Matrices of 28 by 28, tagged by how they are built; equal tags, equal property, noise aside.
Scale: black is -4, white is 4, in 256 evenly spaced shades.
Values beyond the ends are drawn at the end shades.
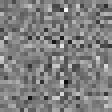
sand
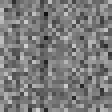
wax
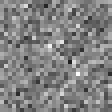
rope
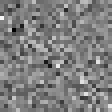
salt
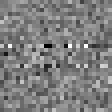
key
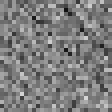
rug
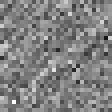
rope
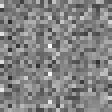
wax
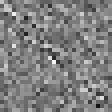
salt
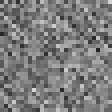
rug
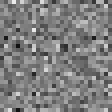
sand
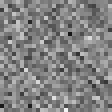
rug
